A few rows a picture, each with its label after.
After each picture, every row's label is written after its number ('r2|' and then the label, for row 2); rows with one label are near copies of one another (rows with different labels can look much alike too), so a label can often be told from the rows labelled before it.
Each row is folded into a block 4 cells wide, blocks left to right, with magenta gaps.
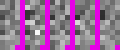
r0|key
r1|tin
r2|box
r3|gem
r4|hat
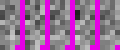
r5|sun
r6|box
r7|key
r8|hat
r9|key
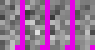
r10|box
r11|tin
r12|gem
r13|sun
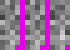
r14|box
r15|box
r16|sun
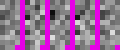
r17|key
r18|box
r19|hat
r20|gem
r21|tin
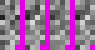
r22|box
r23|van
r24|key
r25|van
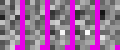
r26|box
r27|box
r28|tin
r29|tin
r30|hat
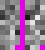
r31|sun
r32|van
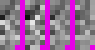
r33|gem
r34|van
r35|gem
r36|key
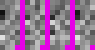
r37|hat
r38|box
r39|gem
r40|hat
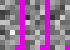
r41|tin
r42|box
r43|van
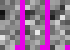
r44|hat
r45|tin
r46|van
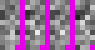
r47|sun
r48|tin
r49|tin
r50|van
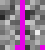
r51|van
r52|tin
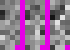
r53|hat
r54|sun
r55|van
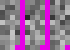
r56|sun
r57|gem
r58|box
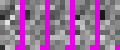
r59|van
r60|hat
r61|key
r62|gem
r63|hat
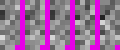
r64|hat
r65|key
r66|hat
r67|box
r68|gem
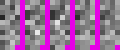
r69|box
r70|tin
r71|van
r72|key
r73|key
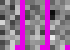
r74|box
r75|sun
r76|hat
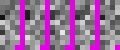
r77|gem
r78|hat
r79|tin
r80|van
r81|box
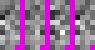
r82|gem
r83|sun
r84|tin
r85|gem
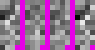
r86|van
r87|sun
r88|key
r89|van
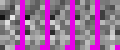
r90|van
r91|gem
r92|gem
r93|box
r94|sun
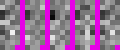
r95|tin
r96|hat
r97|hat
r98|sun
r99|tin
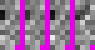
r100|hat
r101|hat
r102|hat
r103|van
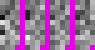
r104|gem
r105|hat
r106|box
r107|key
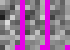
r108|van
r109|key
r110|key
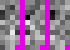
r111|sun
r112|gem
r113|hat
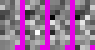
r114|key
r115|tin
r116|gem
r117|van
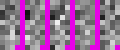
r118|sun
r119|hat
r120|van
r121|tin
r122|box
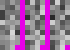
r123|sun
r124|box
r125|box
